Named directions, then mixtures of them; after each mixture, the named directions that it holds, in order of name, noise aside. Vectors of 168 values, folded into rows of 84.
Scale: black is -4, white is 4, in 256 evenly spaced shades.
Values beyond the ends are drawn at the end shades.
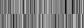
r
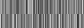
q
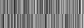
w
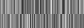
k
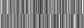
k, q, r.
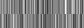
r.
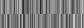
k, r, w.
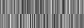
k.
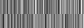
w.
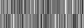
r.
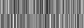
k, q, w.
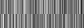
w.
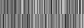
k, q, w.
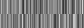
k, q, r.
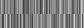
k, r, w.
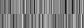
r.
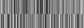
k, q, w.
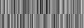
k, w.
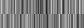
k, q.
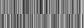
k, r, w.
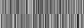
q.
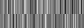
r, w.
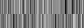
r.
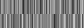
k, r, w.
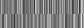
r, w.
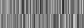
k, q, r.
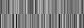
q, w.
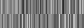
k, q, r.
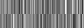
r.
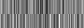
k, q, w.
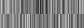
k, q.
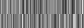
k, q, r.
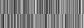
w.
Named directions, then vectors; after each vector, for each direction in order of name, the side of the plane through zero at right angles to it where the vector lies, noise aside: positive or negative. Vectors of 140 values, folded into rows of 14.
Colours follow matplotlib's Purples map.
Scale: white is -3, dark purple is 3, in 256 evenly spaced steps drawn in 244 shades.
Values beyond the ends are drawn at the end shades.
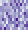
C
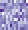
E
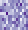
positive, positive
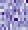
positive, negative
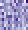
positive, negative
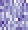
negative, positive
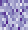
negative, negative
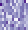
negative, positive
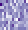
negative, positive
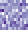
positive, positive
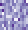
negative, positive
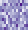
positive, positive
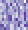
positive, negative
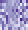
negative, negative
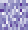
positive, positive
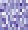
positive, positive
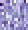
negative, positive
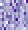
positive, negative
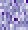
positive, negative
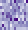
positive, negative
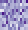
negative, negative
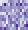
positive, positive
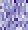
positive, negative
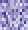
negative, negative
